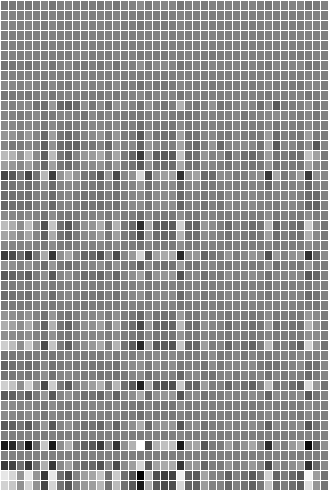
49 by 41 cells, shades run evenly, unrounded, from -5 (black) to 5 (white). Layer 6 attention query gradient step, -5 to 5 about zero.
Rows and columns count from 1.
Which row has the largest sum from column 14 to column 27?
45
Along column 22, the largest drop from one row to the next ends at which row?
48
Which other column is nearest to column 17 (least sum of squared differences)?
32
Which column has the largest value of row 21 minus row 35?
18
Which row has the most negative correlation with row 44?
38
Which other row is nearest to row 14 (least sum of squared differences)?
27
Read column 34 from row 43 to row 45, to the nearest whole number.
-1 0 -3
